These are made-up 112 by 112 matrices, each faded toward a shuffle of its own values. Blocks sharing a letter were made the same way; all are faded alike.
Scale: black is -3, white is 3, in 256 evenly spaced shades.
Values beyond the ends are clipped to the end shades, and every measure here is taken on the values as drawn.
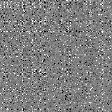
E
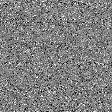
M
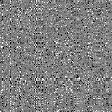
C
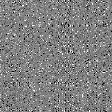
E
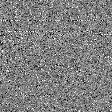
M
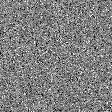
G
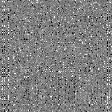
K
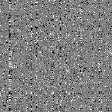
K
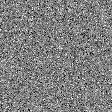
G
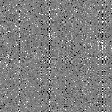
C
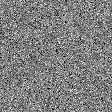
G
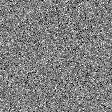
G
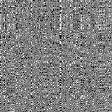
C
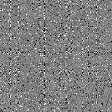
E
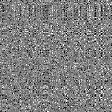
C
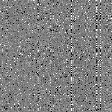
C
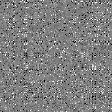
E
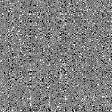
E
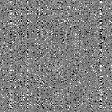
C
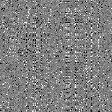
C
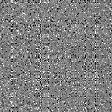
C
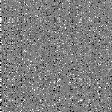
K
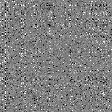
K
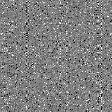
K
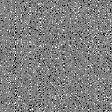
K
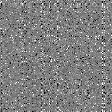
E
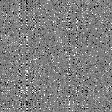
K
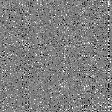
K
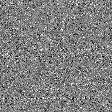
M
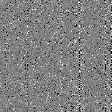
K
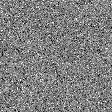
G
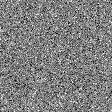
G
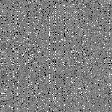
K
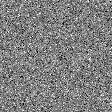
G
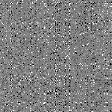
E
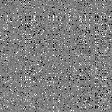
E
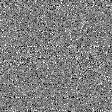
M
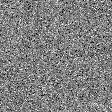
G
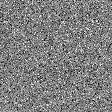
G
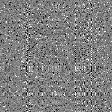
C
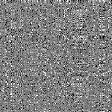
C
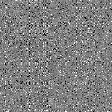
C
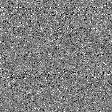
M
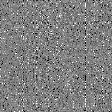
K
